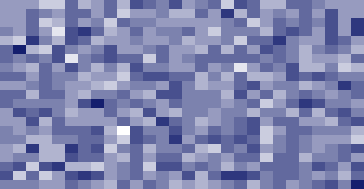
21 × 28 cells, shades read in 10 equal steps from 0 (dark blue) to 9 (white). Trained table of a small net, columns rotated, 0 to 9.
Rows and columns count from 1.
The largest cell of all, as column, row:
10, 15
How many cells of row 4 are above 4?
11
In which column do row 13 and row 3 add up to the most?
20
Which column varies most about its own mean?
28
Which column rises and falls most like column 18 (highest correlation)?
7
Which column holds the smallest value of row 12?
8
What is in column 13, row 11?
2
